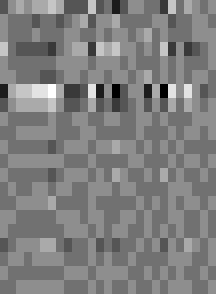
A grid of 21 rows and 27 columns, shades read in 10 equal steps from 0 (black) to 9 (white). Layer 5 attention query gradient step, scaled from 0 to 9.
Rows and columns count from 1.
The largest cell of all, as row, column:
7, 7
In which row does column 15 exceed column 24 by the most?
4
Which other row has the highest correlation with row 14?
19
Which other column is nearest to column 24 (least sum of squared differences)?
6
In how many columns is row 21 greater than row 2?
12
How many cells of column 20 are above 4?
6
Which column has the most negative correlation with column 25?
23
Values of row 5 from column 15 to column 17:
5 4 5
